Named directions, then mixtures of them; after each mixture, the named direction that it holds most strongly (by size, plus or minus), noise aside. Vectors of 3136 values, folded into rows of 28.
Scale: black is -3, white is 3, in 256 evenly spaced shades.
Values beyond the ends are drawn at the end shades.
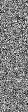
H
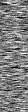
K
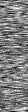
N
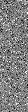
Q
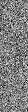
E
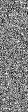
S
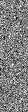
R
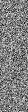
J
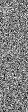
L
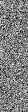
R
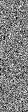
R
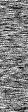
N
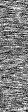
N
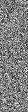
S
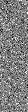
Q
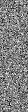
S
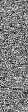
H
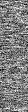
N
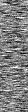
K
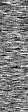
K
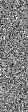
R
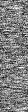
N
